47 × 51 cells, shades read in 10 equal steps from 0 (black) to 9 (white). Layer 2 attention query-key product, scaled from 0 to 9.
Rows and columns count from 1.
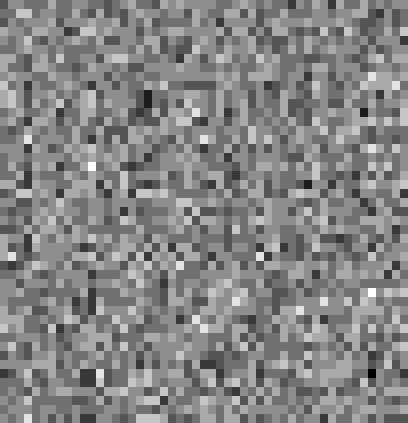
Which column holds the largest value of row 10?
50
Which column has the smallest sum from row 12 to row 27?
29
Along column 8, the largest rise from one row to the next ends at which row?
23
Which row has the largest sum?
25
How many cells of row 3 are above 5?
8
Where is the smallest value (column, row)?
47, 42
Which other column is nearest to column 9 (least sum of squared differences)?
37
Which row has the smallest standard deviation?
46
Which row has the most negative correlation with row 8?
31
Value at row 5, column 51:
2
